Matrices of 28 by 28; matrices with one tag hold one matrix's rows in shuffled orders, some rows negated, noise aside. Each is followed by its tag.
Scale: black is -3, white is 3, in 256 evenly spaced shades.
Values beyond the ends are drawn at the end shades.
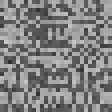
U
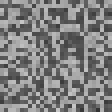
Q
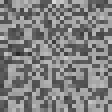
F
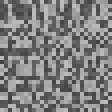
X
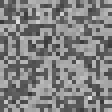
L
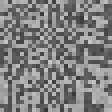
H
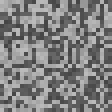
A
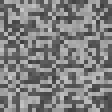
L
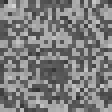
U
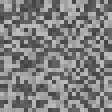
A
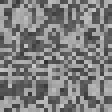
A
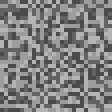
Q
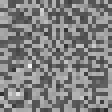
F
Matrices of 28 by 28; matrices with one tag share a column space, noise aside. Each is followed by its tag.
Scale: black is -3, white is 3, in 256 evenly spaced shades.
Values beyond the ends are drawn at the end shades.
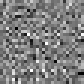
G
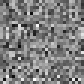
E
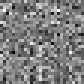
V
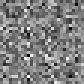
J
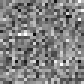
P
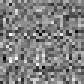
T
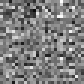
J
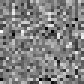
E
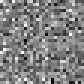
P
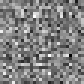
J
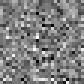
E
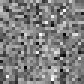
V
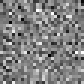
V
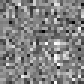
J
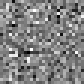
V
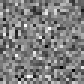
E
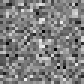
J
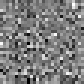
G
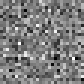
J
